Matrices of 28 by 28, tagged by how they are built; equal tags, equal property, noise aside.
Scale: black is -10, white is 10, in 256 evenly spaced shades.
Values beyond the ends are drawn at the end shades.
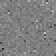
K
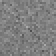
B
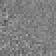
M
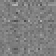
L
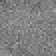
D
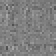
L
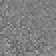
M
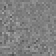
M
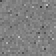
K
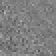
M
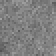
D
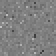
K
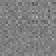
L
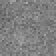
D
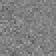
M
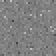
K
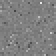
K
